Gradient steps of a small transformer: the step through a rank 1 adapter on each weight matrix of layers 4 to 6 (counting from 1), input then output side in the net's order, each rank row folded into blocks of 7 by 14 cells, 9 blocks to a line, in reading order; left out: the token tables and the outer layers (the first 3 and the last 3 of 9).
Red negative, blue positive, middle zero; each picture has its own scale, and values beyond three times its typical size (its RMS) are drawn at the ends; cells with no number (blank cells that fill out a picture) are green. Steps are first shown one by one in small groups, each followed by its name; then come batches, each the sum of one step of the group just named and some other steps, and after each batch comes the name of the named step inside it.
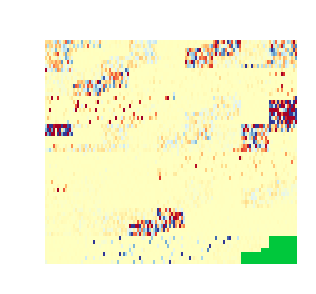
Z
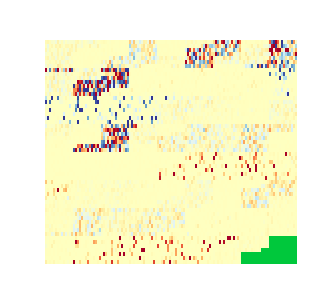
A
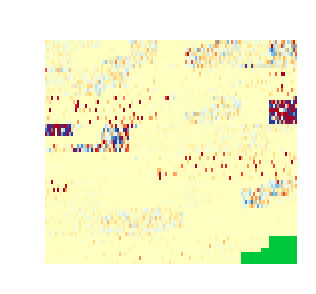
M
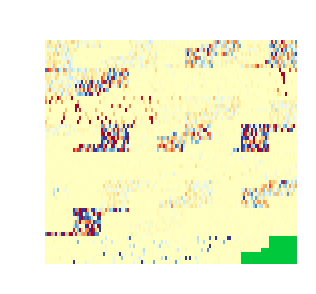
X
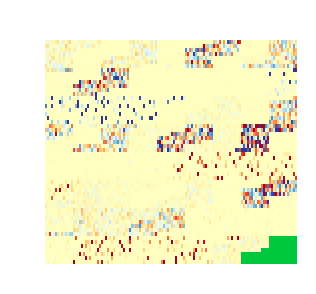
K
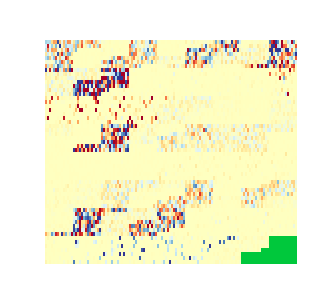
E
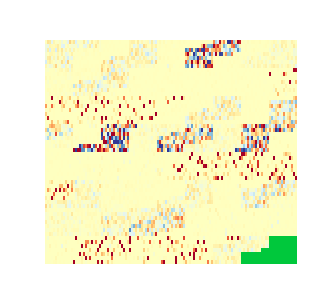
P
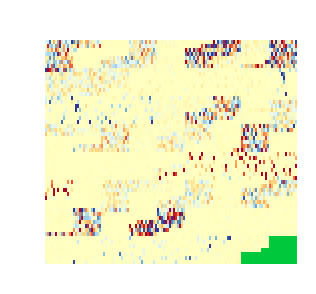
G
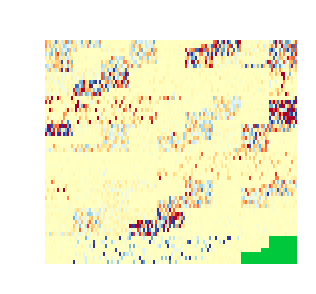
Z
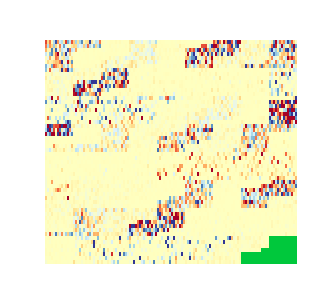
Z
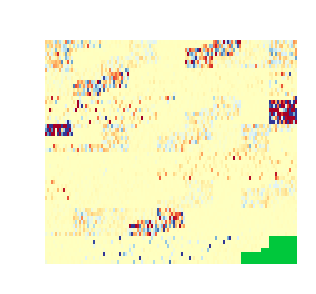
Z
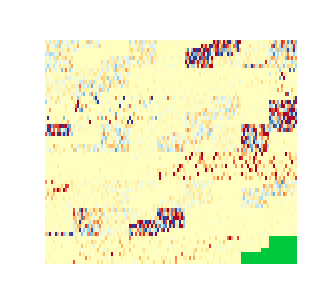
M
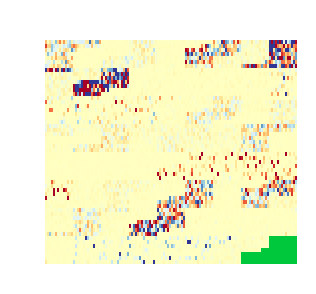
G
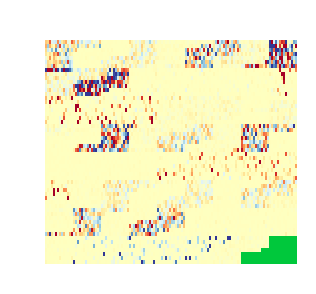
X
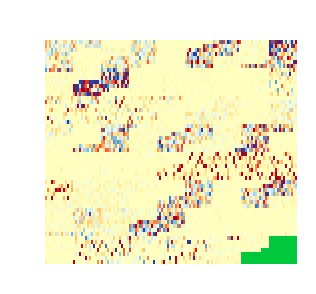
P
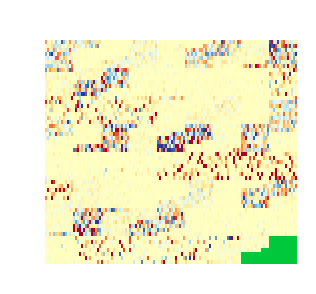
P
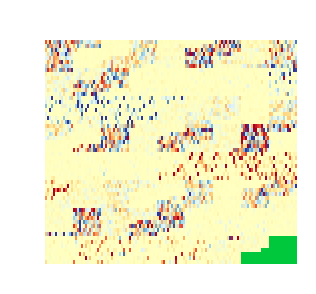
K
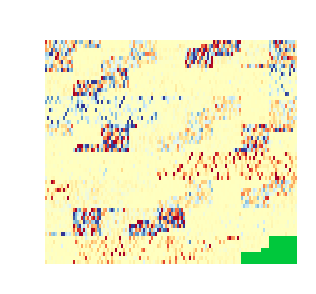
A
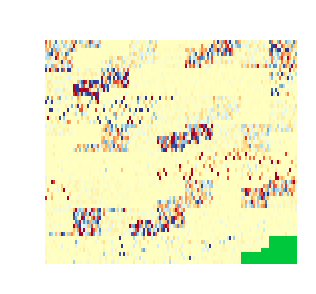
E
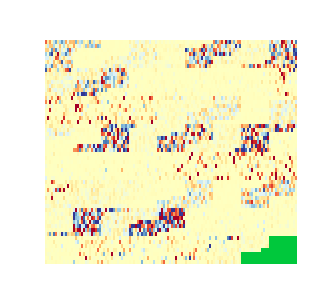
X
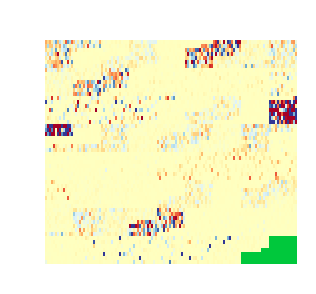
Z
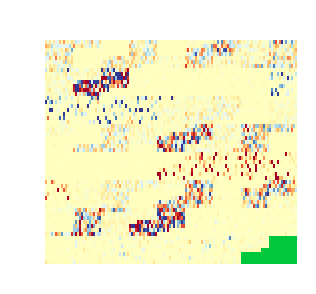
E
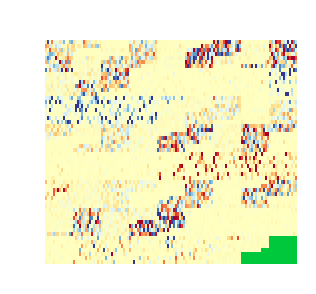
K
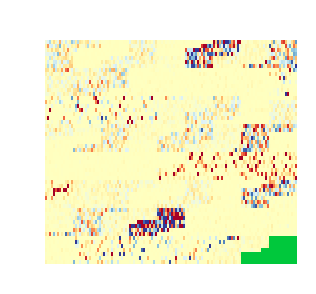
G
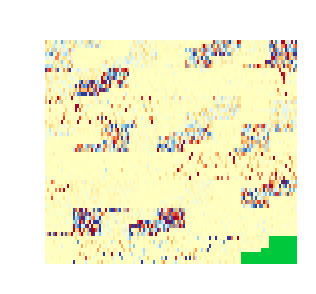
X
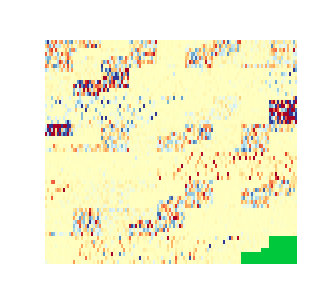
K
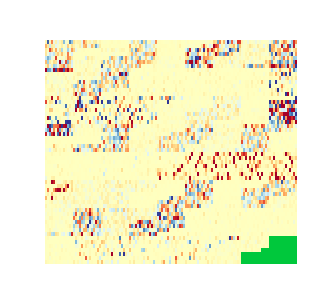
M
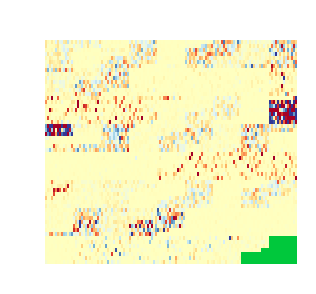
M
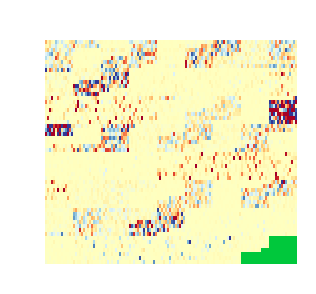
M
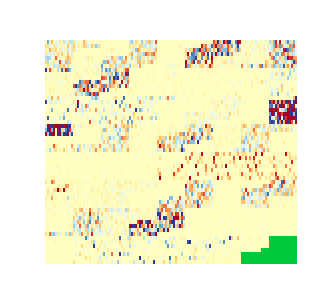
M
